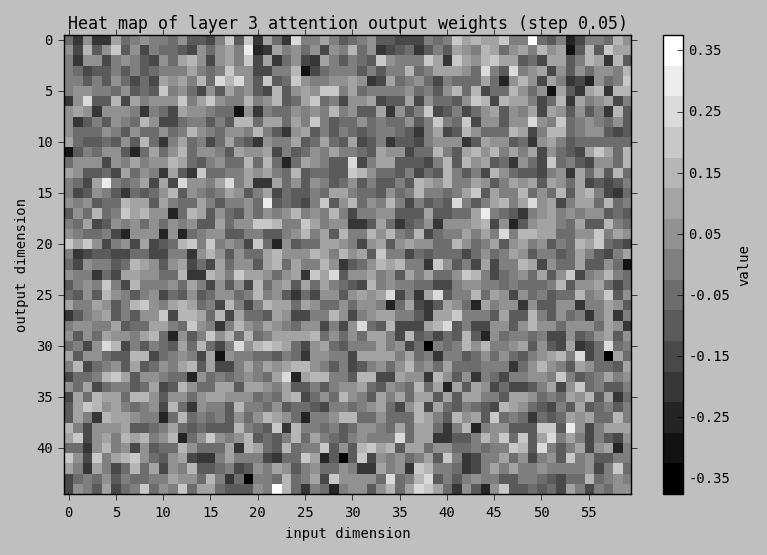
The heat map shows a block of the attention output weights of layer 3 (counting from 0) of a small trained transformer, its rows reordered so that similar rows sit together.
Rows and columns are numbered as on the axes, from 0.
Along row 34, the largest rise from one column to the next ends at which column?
41
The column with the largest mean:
12
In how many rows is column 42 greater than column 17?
20
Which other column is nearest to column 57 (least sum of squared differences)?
9
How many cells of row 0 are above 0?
19
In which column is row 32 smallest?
47
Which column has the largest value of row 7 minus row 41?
29
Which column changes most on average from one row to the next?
57
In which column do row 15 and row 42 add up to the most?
37
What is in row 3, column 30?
0
